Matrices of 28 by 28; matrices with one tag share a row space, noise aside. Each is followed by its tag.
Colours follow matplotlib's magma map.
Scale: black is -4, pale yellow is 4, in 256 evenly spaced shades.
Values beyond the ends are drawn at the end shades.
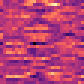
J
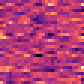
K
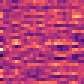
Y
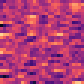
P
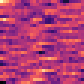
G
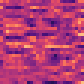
J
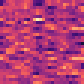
K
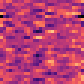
K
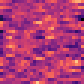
K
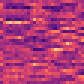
J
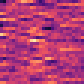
G
